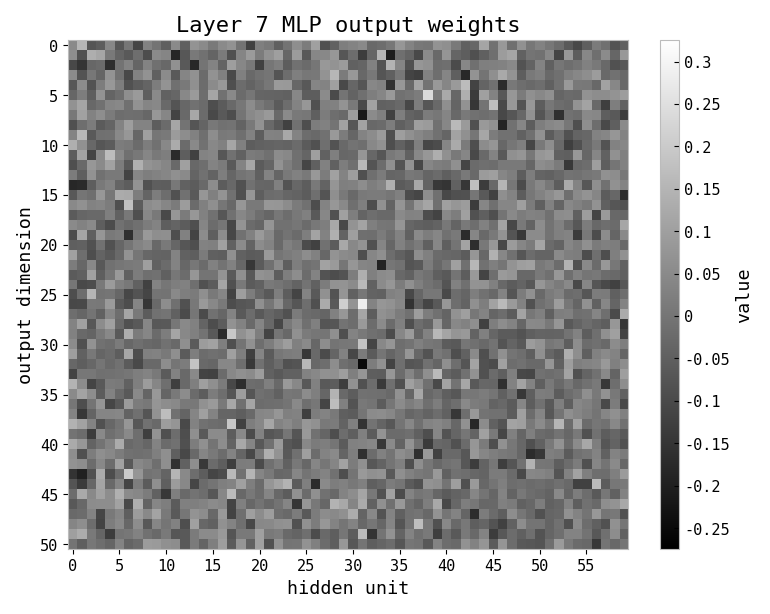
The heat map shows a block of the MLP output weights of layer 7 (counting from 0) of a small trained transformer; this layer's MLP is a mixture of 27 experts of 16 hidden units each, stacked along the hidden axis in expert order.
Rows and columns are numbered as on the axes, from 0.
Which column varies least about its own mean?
51
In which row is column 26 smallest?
44
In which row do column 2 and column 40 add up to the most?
1
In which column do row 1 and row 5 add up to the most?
38
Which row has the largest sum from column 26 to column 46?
26
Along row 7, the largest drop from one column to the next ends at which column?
31
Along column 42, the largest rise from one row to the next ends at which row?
4
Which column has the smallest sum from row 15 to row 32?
36
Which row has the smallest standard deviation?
13
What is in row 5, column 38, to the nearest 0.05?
0.25
